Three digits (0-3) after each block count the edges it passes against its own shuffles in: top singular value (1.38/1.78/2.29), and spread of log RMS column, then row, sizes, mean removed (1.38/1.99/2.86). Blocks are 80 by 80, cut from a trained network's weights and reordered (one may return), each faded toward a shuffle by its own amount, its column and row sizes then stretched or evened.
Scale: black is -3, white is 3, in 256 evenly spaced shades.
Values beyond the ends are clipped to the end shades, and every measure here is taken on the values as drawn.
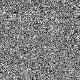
0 0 2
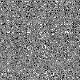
1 1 2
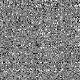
1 1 2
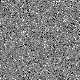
0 1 1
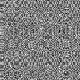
3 0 0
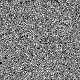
0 0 0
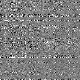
1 2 3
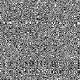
2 2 1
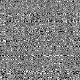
2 0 3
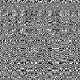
3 0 3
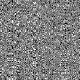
2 2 0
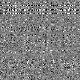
2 1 3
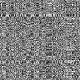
3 0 2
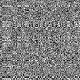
3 0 2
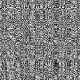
3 1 2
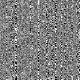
2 3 0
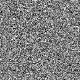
1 1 1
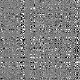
1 3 3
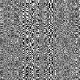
3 3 1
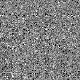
1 1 1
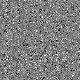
0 2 1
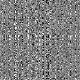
2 3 1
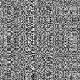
3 2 0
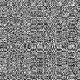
3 0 2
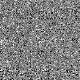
0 1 2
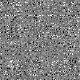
0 2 3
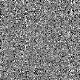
0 2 2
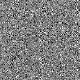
1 2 1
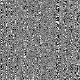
0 3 1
